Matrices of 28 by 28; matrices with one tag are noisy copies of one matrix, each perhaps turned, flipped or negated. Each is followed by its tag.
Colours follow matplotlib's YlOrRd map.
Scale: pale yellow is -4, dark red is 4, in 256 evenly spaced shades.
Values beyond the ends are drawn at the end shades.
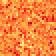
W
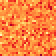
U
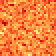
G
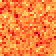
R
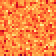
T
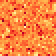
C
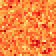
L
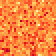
U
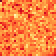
R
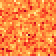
U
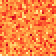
L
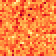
W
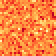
W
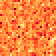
W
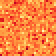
C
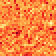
G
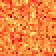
C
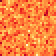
R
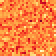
T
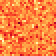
W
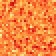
T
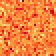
T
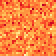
G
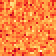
T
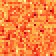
T
